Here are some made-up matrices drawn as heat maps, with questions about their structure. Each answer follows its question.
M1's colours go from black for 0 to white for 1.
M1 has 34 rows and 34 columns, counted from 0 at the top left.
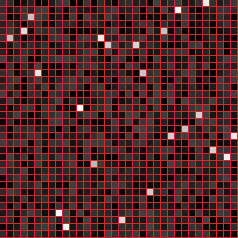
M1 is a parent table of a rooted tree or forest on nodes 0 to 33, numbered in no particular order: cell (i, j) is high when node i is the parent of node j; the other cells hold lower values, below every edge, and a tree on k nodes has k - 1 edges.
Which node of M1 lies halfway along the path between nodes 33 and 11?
6
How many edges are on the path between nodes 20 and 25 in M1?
4
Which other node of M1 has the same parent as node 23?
3
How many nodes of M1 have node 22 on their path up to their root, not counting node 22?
2
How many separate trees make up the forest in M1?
11
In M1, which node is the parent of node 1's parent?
10
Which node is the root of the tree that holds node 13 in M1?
2
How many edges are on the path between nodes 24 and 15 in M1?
3
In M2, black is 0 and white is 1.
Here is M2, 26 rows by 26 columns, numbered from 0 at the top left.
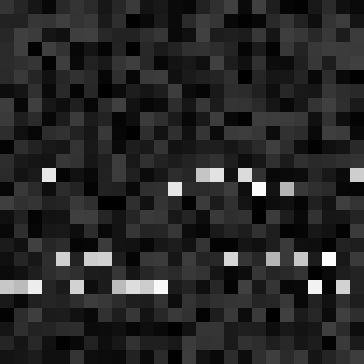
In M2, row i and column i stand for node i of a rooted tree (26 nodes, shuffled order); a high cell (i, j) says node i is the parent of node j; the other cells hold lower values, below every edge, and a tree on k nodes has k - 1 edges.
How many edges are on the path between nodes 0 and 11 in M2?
2
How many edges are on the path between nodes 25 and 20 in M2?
3
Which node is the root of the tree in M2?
13
